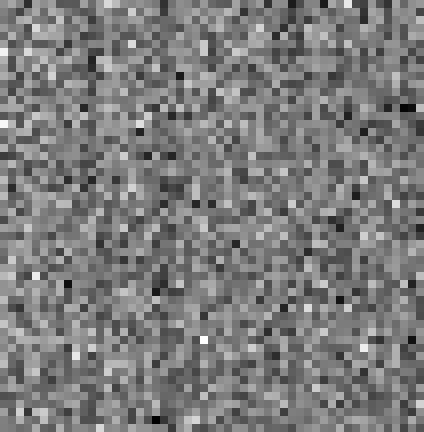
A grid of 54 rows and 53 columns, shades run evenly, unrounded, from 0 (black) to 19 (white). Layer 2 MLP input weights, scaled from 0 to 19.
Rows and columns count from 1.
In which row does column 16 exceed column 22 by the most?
20
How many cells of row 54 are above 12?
6
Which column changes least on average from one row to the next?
38
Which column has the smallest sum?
21
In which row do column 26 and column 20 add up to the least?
53
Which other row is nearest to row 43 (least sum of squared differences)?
50
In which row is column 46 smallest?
17
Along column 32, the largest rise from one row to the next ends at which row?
44
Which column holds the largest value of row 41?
1
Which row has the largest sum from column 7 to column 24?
54
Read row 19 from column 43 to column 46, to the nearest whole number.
13 13 10 11
